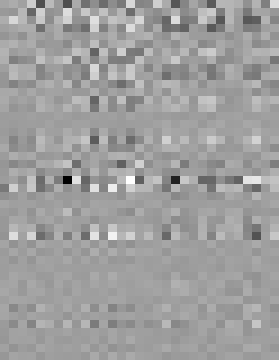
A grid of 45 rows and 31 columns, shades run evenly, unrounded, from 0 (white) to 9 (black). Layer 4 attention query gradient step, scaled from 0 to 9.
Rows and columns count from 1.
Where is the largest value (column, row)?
8, 23
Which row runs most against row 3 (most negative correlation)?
16
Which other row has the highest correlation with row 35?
29
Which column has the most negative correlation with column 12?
15
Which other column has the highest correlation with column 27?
26
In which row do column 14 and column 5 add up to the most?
1
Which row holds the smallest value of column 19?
18
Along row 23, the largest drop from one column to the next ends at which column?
9
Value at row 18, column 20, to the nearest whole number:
3
